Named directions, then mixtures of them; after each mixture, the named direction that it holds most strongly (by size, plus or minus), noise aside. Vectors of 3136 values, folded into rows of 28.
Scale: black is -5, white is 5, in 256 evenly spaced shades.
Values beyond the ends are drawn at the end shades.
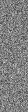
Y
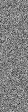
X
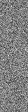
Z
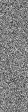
Z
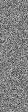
X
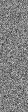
X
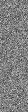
X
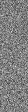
Y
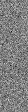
Y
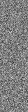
Y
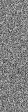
Y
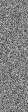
X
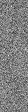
Z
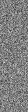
Y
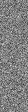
X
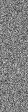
Y
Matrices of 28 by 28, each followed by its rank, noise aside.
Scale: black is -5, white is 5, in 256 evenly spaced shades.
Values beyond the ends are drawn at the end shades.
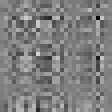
two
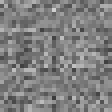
six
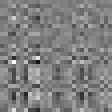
two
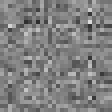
four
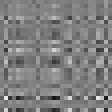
one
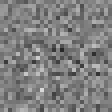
six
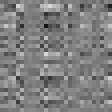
two
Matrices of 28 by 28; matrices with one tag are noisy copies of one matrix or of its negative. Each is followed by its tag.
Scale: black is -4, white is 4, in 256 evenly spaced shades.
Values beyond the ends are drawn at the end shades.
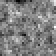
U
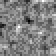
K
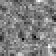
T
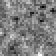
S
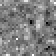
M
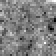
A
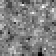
S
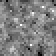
S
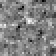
K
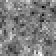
S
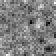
M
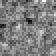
K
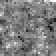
A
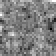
A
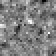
K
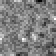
T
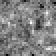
M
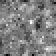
M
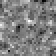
K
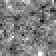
S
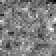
A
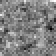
A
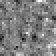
T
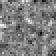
K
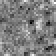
M
